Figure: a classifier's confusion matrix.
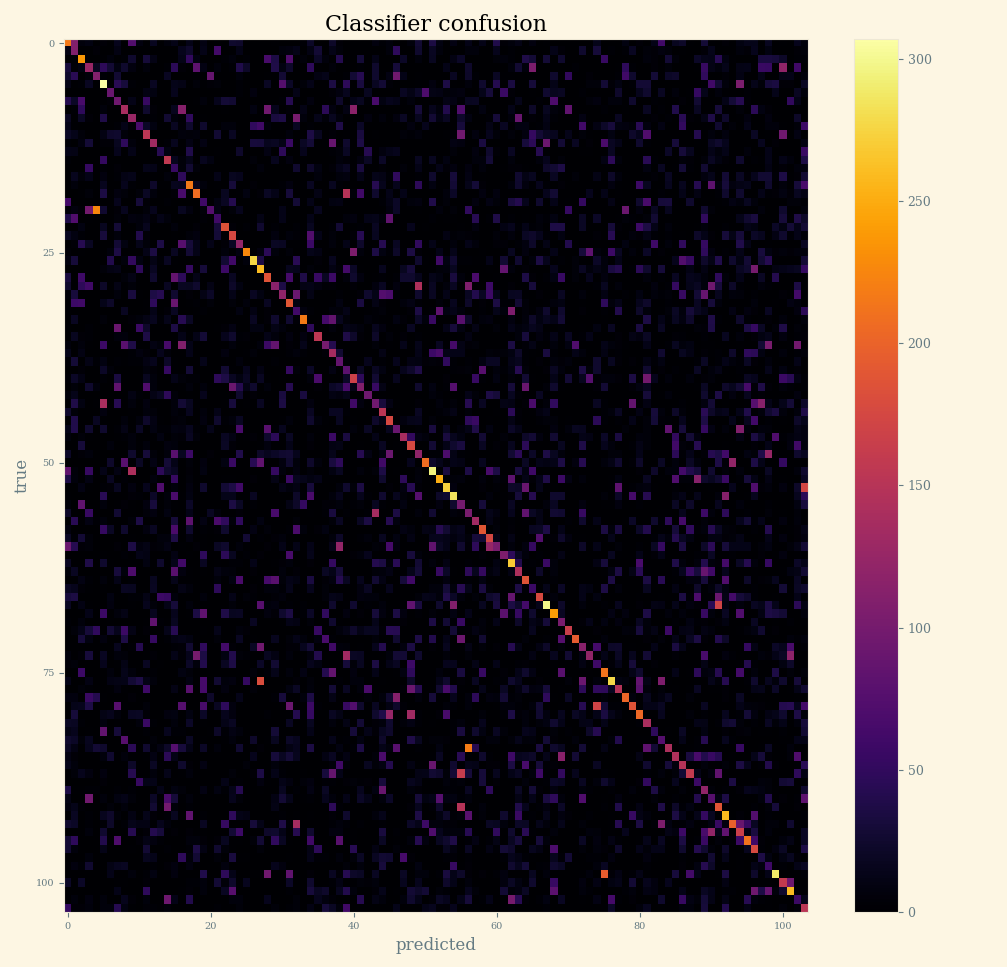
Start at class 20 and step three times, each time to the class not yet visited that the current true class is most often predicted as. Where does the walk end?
94
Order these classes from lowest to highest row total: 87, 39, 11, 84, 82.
82, 39, 11, 87, 84
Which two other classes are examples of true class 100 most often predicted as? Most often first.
101, 68
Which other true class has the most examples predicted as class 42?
77
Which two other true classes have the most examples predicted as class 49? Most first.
29, 54
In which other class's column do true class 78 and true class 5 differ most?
46
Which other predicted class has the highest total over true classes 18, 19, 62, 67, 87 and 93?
91
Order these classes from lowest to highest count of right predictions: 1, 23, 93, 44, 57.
1, 57, 44, 23, 93
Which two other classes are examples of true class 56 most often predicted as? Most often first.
43, 64
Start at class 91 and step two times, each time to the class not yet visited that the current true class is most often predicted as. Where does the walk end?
2
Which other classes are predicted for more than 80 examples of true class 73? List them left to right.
18, 39, 101
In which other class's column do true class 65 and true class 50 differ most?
93
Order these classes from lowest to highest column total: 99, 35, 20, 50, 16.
20, 50, 35, 99, 16
